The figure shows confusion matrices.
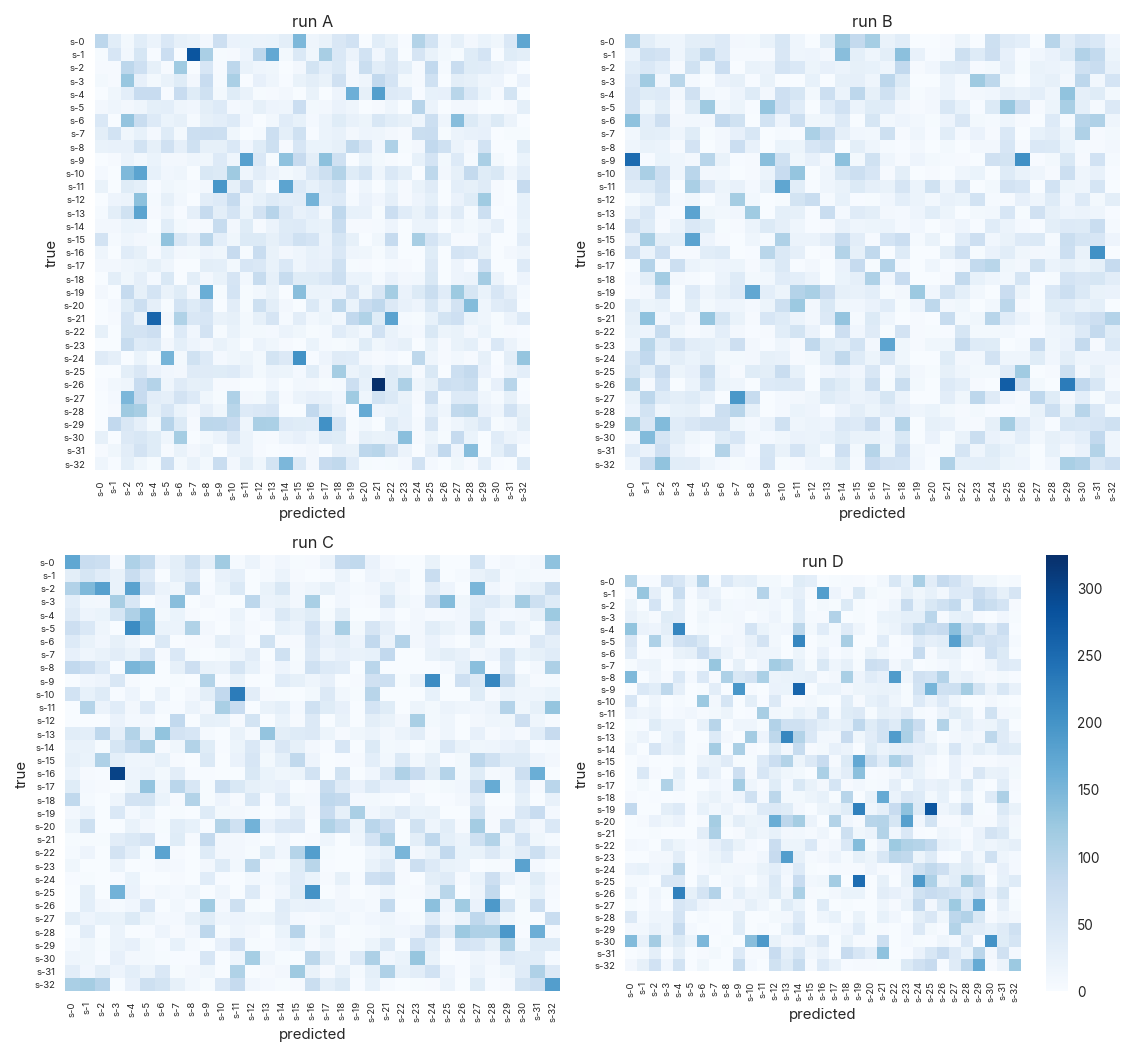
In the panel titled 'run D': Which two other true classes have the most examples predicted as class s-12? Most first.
s-20, s-7
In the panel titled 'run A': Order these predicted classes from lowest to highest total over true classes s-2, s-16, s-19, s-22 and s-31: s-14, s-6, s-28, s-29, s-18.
s-14, s-29, s-18, s-6, s-28
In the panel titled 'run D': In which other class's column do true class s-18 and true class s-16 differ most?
s-21
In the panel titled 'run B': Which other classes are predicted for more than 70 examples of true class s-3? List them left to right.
s-1, s-17, s-23, s-24, s-30
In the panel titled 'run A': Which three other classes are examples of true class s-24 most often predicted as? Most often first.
s-15, s-5, s-32
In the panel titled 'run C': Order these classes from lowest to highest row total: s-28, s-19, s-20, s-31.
s-19, s-31, s-28, s-20
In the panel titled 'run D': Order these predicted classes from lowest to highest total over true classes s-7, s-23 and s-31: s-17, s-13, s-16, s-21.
s-17, s-16, s-21, s-13
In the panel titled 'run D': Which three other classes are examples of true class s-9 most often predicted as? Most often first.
s-14, s-25, s-28
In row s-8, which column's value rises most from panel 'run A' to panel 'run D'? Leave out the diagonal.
s-0
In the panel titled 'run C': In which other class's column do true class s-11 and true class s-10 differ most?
s-32
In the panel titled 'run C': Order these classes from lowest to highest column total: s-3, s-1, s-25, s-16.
s-25, s-1, s-3, s-16
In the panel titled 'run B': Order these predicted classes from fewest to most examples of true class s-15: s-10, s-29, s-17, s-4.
s-17, s-29, s-10, s-4
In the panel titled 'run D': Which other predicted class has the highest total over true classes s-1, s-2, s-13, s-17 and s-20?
s-23
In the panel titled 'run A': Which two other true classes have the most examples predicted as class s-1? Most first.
s-29, s-7
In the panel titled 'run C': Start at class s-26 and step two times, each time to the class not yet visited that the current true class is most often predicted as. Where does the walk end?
s-29
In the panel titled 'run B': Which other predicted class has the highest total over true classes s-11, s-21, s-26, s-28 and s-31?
s-25
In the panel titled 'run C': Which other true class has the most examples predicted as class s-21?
s-31
